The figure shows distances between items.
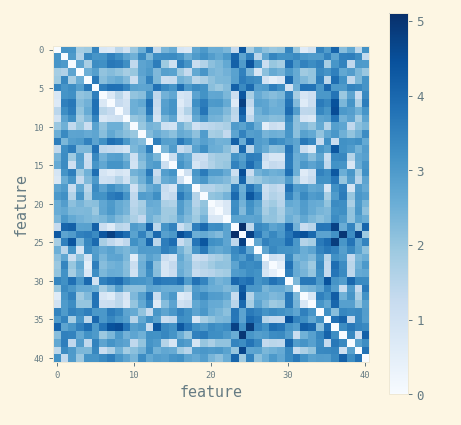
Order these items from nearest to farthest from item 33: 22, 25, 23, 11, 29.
23, 25, 29, 22, 11
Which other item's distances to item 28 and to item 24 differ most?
4
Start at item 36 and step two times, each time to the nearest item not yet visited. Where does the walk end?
34
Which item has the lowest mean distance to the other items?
10
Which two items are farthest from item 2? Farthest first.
25, 23
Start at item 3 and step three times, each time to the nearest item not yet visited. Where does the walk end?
40
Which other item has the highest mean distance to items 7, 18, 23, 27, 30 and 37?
24
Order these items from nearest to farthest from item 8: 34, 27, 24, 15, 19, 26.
26, 27, 15, 34, 19, 24
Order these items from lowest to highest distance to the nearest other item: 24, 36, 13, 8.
13, 8, 36, 24
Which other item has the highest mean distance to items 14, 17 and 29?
36
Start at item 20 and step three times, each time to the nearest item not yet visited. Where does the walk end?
11
